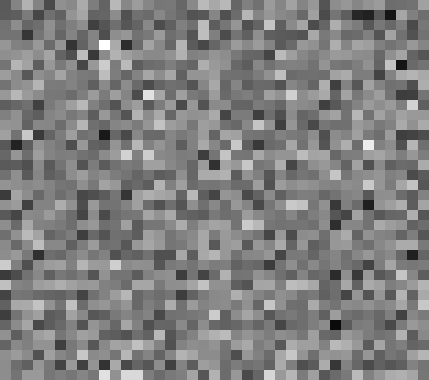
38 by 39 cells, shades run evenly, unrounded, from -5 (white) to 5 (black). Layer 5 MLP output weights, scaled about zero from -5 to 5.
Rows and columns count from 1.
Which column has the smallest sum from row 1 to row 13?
20
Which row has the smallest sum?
29
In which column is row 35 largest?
6
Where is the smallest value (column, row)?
10, 5
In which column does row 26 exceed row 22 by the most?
38
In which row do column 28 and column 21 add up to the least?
16
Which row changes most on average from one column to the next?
15
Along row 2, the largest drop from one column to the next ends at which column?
37
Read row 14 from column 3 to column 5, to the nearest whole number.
-3 3 1
